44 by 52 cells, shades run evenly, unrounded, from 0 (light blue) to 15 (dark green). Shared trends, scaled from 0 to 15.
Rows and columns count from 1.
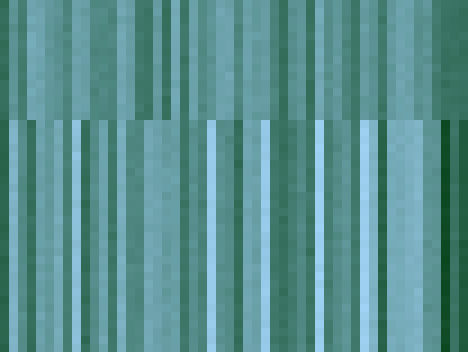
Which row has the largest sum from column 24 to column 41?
15
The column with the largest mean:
50
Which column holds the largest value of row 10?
1
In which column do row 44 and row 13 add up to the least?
36
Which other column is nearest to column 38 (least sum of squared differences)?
34
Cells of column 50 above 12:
29
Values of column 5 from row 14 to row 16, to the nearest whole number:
5 5 5
